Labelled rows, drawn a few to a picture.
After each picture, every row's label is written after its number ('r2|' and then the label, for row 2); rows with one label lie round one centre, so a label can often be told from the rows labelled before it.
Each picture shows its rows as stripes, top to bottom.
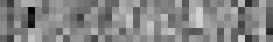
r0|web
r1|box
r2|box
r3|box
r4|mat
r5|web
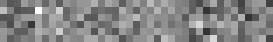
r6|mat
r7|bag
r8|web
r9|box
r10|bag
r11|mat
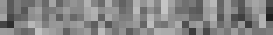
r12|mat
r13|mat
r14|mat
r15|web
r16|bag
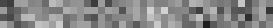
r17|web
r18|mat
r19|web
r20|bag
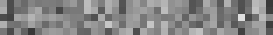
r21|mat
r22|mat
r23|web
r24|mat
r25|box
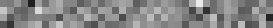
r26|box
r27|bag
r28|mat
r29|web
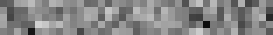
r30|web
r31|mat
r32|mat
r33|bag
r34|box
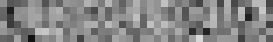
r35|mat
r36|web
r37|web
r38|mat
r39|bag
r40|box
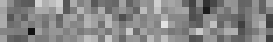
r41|bag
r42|bag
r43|mat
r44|mat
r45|box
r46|mat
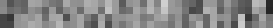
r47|mat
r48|mat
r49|web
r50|web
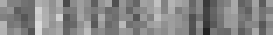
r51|bag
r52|bag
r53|bag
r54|bag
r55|bag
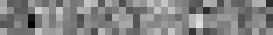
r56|mat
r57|bag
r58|box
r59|box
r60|bag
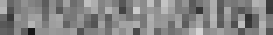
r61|mat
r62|mat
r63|web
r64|web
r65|box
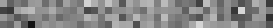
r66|mat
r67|web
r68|mat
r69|box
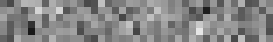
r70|web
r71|bag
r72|mat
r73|box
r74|box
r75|web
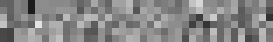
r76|box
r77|box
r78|mat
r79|bag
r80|web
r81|web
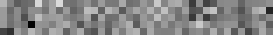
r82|bag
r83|mat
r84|bag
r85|box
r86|web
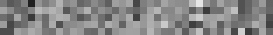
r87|box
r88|bag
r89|box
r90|mat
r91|web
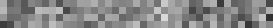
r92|mat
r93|bag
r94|mat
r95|web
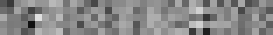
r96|web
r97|box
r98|bag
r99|box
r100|bag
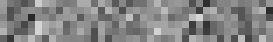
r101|bag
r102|mat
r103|box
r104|bag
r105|bag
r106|web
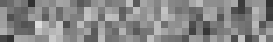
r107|box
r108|mat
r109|mat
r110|bag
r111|bag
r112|web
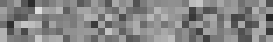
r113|box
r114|bag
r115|mat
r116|web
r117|mat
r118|bag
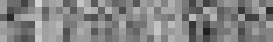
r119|bag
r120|mat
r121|web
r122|bag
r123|bag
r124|bag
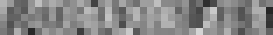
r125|bag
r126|mat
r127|mat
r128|mat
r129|box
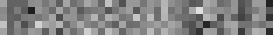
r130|mat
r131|box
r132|mat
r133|bag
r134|mat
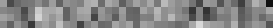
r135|mat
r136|bag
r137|bag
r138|box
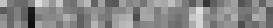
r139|bag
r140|box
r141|box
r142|box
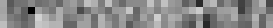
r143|mat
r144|box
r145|bag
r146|bag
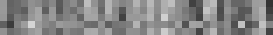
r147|mat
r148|mat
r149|mat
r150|web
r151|mat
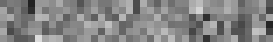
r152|box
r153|box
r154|bag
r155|mat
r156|mat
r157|bag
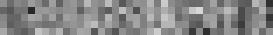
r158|mat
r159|box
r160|mat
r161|mat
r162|bag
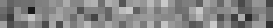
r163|mat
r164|box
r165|web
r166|mat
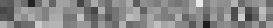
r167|box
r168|web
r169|web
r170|bag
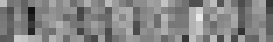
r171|mat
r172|box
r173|box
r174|box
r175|box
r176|web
